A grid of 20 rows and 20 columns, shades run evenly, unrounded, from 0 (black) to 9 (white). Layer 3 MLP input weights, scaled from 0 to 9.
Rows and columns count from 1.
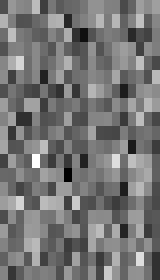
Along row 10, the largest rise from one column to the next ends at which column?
3
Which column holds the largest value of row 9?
18
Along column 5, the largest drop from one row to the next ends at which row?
13
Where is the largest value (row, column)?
12, 5
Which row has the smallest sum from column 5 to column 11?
7
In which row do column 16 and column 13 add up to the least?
14
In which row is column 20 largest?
6
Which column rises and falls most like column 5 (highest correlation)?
15
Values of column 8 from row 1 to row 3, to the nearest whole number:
3 6 4
